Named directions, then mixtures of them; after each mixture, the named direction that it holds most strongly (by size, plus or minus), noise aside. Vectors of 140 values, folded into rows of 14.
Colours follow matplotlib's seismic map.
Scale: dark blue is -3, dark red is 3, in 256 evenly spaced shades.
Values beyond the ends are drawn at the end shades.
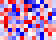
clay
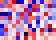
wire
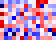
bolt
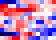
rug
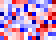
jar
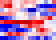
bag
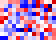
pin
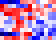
rug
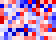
pin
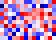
bolt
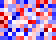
bolt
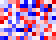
pin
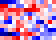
rug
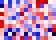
bolt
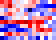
bag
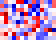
wire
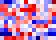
rug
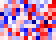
jar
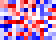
bag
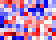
bolt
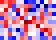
clay
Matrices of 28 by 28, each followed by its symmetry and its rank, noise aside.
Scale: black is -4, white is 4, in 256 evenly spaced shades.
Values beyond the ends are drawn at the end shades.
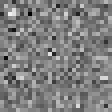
symmetric, rank five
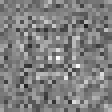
symmetric, rank six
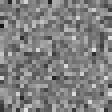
no symmetry, rank seven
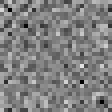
symmetric, rank five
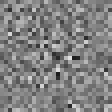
symmetric, rank five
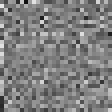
no symmetry, rank six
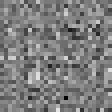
no symmetry, rank seven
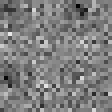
symmetric, rank six
